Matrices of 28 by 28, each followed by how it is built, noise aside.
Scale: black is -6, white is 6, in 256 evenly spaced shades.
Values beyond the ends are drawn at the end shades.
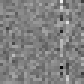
uneven columns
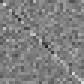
diagonal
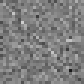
diagonal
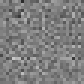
low rank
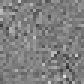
block diagonal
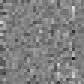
uneven columns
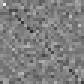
diagonal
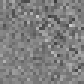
upper triangular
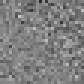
upper triangular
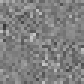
block diagonal
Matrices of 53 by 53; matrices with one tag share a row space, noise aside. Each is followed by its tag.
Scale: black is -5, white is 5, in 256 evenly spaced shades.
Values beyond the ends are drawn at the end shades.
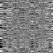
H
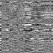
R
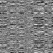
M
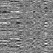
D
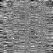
H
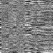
R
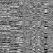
D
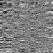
H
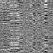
D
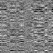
M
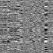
D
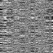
H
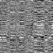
M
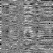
R
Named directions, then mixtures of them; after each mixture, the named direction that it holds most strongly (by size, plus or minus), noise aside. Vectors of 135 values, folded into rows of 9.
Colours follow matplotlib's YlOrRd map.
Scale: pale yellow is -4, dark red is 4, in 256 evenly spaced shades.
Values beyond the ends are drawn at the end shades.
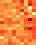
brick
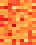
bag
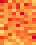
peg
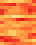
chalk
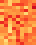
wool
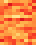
chalk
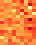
brick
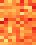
wool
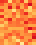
peg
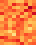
brick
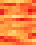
chalk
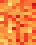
wool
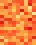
brick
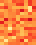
brick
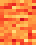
bag
